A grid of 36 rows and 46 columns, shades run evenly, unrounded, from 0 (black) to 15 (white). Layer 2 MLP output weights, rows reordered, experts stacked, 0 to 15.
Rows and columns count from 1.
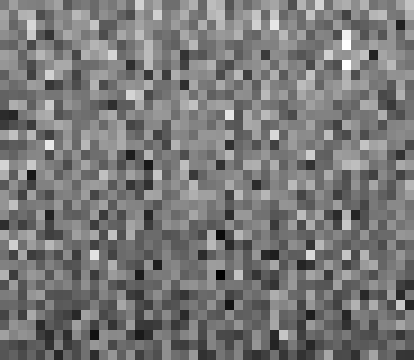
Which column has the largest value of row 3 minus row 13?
4
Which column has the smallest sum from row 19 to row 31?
26
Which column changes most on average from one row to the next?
35
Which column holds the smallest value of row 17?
17
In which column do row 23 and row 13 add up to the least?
1
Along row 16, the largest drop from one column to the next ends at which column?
36
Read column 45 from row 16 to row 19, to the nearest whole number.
3 10 4 8
